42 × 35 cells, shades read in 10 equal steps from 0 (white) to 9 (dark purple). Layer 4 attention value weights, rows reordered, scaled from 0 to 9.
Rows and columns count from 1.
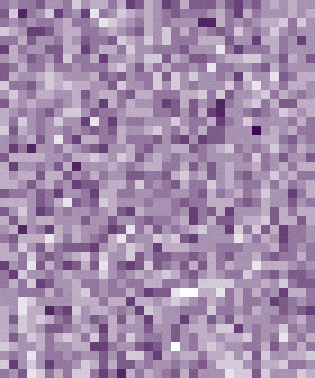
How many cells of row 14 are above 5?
3
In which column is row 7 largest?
12
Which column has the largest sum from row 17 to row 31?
22
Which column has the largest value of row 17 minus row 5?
17
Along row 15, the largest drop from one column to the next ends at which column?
30
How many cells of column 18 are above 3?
31
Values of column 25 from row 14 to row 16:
7 6 6
